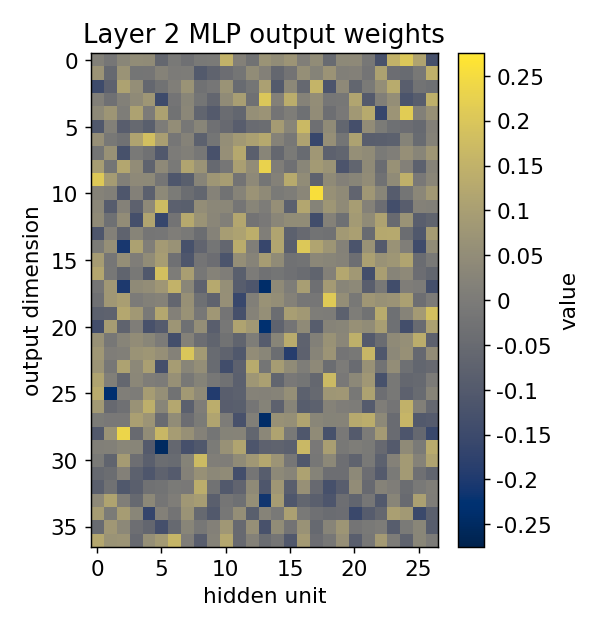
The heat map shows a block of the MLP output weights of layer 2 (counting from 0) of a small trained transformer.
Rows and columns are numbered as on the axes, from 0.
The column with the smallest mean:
25
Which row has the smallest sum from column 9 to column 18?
33
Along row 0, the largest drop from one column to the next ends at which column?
26
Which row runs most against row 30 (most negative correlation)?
17
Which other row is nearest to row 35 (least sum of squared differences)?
31
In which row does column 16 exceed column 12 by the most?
29
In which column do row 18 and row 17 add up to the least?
11
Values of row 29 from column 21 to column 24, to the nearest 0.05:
0 -0.05 -0.1 0.05
